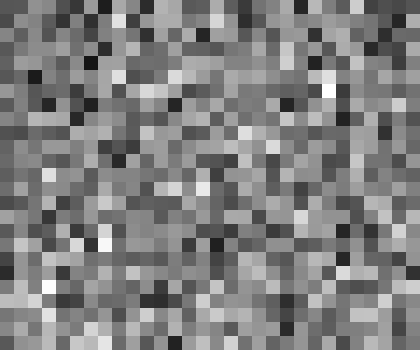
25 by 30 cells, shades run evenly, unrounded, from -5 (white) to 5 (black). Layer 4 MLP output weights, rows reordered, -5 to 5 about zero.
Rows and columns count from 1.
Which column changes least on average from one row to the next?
19
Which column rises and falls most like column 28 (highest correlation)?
15
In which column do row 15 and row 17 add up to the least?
8
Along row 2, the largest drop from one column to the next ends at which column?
30
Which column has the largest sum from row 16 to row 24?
21
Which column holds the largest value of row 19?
25
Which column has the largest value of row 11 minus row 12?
10
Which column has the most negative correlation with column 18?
9
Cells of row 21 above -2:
23
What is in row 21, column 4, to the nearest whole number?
-5
